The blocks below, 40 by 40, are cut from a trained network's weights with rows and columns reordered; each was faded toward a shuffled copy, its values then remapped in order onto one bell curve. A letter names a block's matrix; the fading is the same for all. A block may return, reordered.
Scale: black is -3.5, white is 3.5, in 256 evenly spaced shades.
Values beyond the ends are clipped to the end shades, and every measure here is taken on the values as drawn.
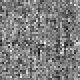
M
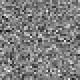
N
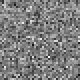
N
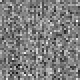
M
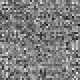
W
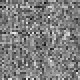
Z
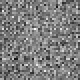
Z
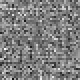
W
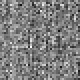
M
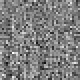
Z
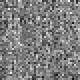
M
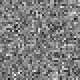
N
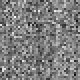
Z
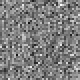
Z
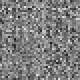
M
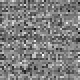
W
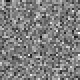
N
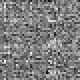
W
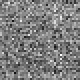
W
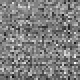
W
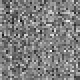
M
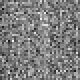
Z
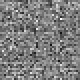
W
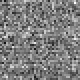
W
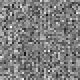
M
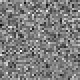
N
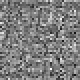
W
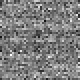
W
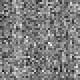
M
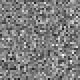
N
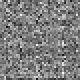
W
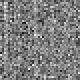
M
